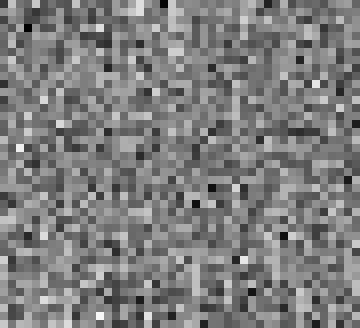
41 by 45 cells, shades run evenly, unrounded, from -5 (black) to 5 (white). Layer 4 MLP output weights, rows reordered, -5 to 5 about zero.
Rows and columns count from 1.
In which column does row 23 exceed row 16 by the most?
45
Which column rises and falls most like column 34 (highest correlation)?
8
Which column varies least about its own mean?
24
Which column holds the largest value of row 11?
40
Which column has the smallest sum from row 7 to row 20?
43
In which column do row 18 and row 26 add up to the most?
27
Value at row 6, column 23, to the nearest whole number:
2
